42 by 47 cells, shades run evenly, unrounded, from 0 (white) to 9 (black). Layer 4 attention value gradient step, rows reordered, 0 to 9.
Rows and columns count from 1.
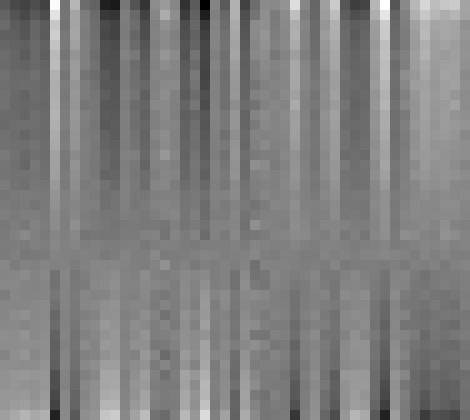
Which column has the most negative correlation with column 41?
9
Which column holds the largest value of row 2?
21
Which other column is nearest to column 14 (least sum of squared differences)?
1
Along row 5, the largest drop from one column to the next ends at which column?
6
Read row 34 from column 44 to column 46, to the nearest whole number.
5 5 5
